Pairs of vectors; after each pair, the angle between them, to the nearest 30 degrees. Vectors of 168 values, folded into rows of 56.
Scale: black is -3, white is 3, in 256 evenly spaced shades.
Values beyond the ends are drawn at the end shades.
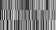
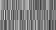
150 degrees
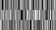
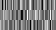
30 degrees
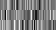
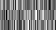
120 degrees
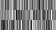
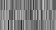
120 degrees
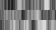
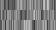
60 degrees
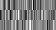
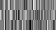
150 degrees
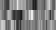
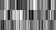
150 degrees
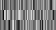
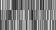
90 degrees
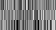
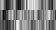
120 degrees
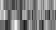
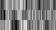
150 degrees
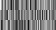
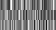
120 degrees
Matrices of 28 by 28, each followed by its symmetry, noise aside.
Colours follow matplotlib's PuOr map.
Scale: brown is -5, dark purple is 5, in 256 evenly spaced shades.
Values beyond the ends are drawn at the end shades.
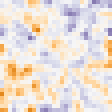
antisymmetric.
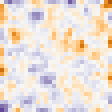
antisymmetric.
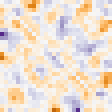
symmetric across the other diagonal.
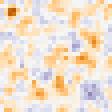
symmetric.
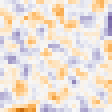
antisymmetric.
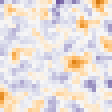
no symmetry.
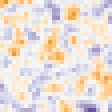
no symmetry.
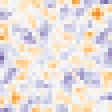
same after a half turn.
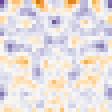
mirrored left to right.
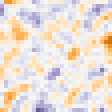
antisymmetric.
